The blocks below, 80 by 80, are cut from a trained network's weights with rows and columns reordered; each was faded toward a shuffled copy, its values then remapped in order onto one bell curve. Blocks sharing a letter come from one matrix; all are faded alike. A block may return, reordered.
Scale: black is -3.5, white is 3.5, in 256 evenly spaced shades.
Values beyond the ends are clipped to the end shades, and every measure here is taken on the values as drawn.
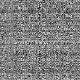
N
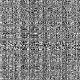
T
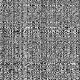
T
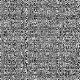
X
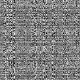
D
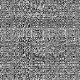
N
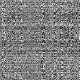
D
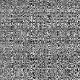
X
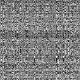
D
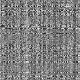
T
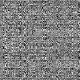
X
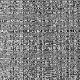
T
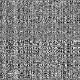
T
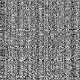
T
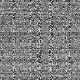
D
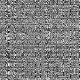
D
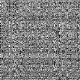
X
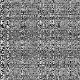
D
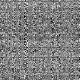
X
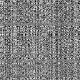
T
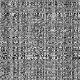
T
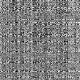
T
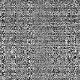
D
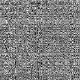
X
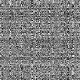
D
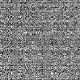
N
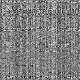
T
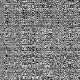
N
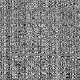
T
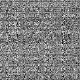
X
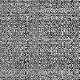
N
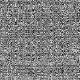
X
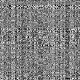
T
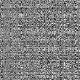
N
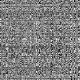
X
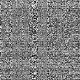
X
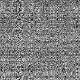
N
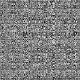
X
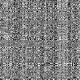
T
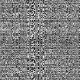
D
